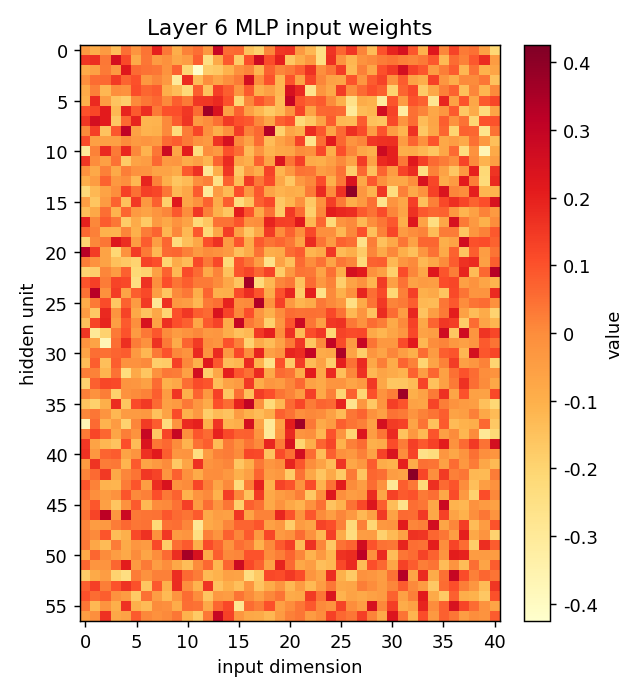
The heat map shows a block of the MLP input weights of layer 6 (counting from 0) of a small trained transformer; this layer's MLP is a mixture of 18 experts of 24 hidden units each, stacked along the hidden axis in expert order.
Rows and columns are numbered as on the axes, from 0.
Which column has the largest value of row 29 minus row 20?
27
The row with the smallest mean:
36
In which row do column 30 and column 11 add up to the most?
37
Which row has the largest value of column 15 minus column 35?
51
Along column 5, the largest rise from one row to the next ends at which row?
24
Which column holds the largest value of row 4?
20
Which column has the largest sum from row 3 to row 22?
32
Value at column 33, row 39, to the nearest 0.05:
0.1
